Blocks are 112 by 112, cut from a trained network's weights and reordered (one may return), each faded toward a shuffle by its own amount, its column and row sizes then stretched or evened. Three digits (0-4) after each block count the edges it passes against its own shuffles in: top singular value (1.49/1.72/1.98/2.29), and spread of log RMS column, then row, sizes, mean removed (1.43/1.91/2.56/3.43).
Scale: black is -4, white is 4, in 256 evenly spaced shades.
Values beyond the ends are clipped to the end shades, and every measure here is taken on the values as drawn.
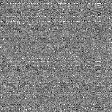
3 1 3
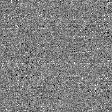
0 2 1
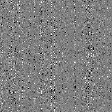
0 4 1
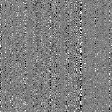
4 4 0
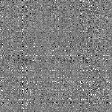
2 3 3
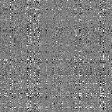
3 4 3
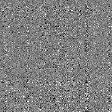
2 3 3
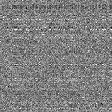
4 0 2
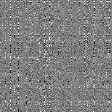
4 4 1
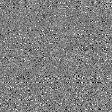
1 1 3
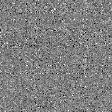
0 2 2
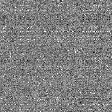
3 2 2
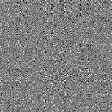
4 2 1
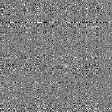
4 3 4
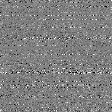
1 0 4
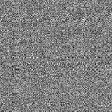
4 1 3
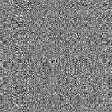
4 3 2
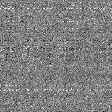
3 1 2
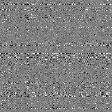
3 2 4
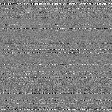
4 0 4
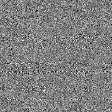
0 2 3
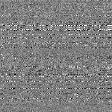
4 1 4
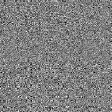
3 2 3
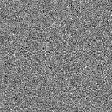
4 1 0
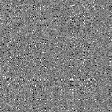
4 2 2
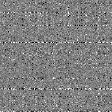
4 2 3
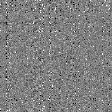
1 3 2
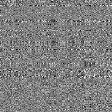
4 2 4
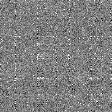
2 3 1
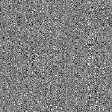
2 3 0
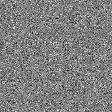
1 0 2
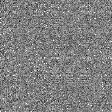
2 2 0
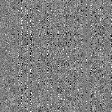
2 4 0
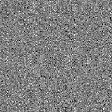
3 2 1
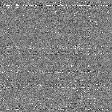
3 2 3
